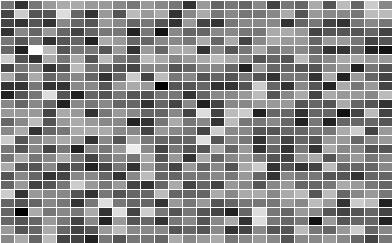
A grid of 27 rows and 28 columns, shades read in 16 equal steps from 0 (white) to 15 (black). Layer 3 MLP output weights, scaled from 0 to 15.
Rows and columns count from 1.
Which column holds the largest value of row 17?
6
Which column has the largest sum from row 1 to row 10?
2
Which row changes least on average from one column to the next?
20
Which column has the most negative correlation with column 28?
3
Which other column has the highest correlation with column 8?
23
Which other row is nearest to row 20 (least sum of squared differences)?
8
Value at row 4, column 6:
11
